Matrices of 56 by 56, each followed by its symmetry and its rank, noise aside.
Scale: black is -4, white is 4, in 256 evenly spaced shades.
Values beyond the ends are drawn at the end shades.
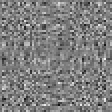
antisymmetric, rank four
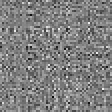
antisymmetric, rank eight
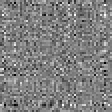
antisymmetric, rank six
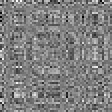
antisymmetric, rank four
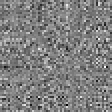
antisymmetric, rank six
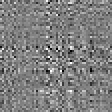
antisymmetric, rank four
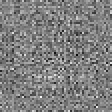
no symmetry, rank six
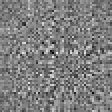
symmetric, rank six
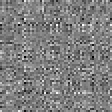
antisymmetric, rank six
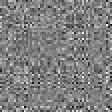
antisymmetric, rank four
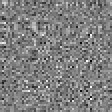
no symmetry, rank eight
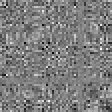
symmetric, rank six
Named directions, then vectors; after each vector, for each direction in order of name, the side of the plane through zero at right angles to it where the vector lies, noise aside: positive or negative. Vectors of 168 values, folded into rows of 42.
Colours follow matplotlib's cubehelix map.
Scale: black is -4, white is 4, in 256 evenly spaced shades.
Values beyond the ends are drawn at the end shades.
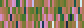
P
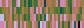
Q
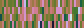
negative, negative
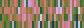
negative, negative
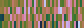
negative, negative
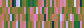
negative, positive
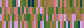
negative, positive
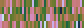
positive, positive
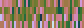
positive, positive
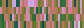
positive, negative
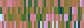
positive, positive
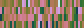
negative, negative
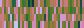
negative, positive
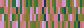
negative, positive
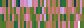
positive, negative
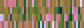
positive, positive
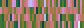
positive, negative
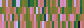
negative, positive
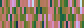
positive, negative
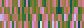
positive, positive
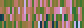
negative, negative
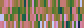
positive, positive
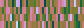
negative, positive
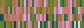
negative, negative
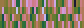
positive, negative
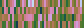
positive, negative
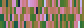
positive, negative
